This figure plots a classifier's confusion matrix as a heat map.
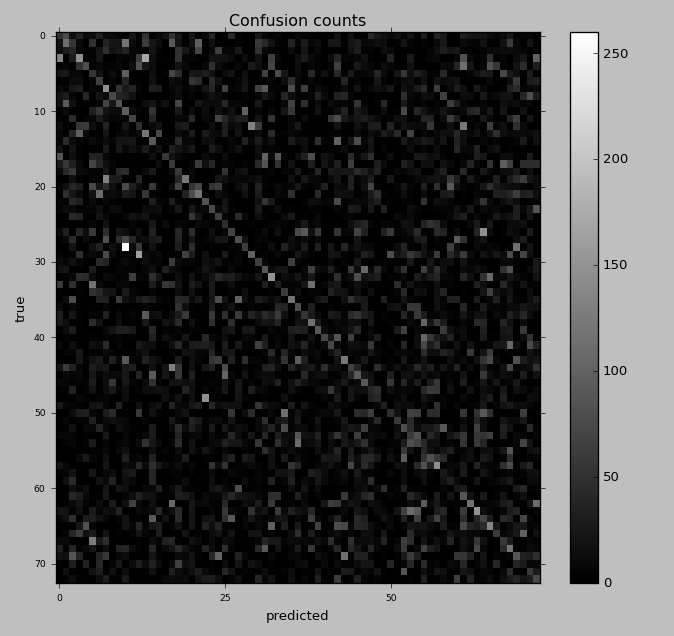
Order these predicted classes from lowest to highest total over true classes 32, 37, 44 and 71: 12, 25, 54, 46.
12, 46, 54, 25
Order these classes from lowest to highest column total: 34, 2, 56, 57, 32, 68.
34, 56, 32, 2, 57, 68
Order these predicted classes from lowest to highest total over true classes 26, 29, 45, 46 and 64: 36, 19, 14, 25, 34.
34, 19, 36, 25, 14
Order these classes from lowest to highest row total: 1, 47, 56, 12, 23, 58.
58, 23, 47, 56, 12, 1
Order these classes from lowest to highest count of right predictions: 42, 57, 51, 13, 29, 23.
42, 51, 23, 29, 13, 57
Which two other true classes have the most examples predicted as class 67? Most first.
17, 5
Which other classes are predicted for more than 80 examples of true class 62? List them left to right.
17, 55, 72
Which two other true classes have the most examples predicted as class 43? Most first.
69, 65
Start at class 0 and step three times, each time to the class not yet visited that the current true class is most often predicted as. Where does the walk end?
28
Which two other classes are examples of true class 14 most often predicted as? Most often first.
42, 45
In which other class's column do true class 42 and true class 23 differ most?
72
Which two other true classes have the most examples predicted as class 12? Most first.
29, 4
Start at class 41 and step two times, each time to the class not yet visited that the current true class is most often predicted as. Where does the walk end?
31
